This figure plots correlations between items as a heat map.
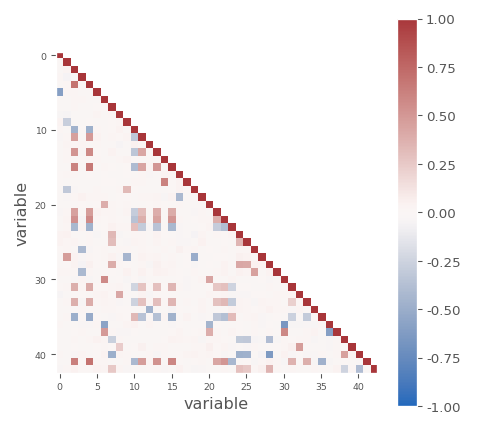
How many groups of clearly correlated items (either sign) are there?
10
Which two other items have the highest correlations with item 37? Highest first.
30, 6
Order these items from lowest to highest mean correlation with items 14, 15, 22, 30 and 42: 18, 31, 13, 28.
18, 28, 31, 13
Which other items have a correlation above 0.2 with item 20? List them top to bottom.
6, 30, 37
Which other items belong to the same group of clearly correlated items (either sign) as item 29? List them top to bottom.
3, 26
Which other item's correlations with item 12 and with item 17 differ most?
14
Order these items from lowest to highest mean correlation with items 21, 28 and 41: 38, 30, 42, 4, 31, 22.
38, 30, 42, 31, 22, 4
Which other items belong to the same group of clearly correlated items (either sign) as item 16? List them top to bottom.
19
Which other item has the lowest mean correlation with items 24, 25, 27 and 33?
40
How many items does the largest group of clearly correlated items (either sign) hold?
13
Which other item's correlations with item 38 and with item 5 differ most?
0
